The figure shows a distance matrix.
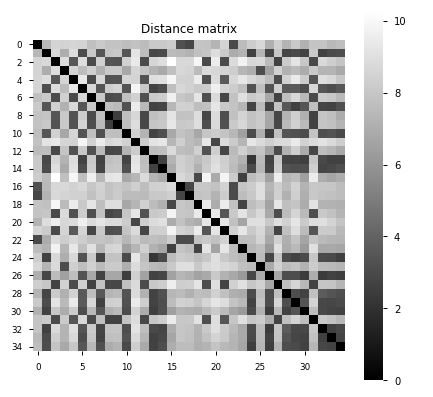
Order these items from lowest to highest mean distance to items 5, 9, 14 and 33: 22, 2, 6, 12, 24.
24, 12, 6, 2, 22
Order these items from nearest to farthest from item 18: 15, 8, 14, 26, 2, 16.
15, 26, 14, 16, 8, 2
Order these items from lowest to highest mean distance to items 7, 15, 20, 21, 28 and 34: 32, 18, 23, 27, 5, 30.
30, 32, 5, 23, 18, 27
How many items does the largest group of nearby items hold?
14
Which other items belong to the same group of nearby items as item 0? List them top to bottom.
16, 17, 22
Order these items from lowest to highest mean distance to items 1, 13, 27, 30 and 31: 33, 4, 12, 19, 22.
33, 12, 19, 4, 22
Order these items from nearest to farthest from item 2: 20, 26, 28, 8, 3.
8, 26, 28, 3, 20
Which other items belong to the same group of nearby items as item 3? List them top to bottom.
25
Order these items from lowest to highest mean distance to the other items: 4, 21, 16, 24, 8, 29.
24, 29, 8, 21, 4, 16
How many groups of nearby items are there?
6
